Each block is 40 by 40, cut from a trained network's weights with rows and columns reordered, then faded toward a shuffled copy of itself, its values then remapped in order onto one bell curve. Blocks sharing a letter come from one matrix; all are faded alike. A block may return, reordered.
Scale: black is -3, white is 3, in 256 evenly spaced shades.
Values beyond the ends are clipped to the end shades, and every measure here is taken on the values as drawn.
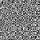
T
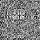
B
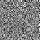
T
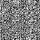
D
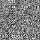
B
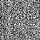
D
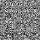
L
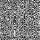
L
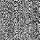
B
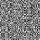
T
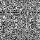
L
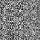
B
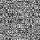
T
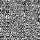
L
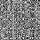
D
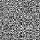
T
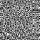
T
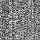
D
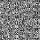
L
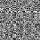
B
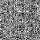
D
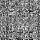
D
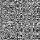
L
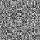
T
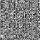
B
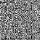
L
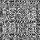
D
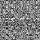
L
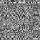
B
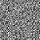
T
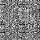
D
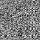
B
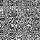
L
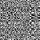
T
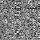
L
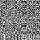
T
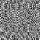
T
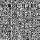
D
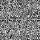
L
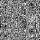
B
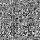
D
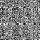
D
